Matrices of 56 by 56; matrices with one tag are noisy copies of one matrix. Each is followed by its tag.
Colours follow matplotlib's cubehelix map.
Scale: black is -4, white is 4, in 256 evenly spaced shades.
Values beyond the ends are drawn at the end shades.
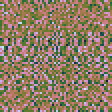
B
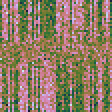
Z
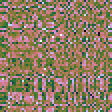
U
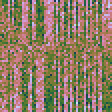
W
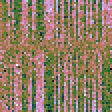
W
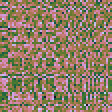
U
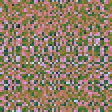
B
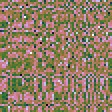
U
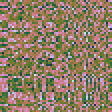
U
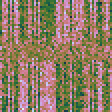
Z
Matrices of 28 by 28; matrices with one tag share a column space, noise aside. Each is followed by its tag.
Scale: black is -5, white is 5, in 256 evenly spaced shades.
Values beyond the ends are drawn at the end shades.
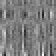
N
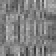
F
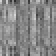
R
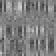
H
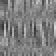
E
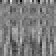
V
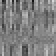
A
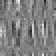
E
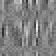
E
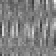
E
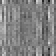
R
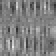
H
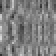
F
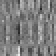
F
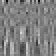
V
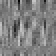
E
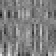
N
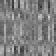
F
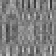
F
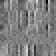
A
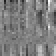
A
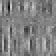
H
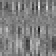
H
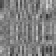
F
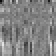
V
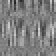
E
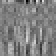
V
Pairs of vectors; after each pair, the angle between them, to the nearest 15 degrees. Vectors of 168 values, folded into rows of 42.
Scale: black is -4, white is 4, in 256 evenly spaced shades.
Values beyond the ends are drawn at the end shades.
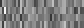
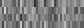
30 degrees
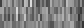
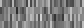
135 degrees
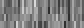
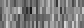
120 degrees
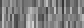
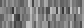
60 degrees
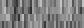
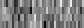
30 degrees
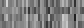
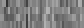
120 degrees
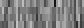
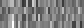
90 degrees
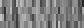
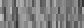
15 degrees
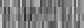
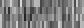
15 degrees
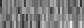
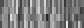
90 degrees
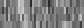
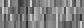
135 degrees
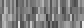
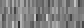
135 degrees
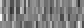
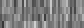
105 degrees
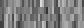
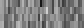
150 degrees
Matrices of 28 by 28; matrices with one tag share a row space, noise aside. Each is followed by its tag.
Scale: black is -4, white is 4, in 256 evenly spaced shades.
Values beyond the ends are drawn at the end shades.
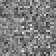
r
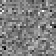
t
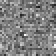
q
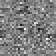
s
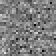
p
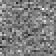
t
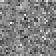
s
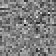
s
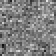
t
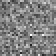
p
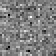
p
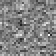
s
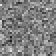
t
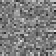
q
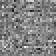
q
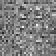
q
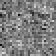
t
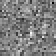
p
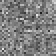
q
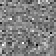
t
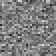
t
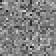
r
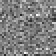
q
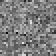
r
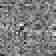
q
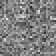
r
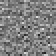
s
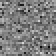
s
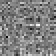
q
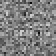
r
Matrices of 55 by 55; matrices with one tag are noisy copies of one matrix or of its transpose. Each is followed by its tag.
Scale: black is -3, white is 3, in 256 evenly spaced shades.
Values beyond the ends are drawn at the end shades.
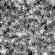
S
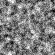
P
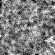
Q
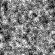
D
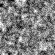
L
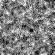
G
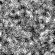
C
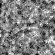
Q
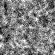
D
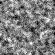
C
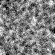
S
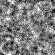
P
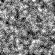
C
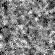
D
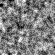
L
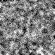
Q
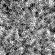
S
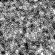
Q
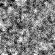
L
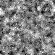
P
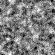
P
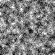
G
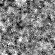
L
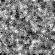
C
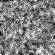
Q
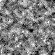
G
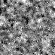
L
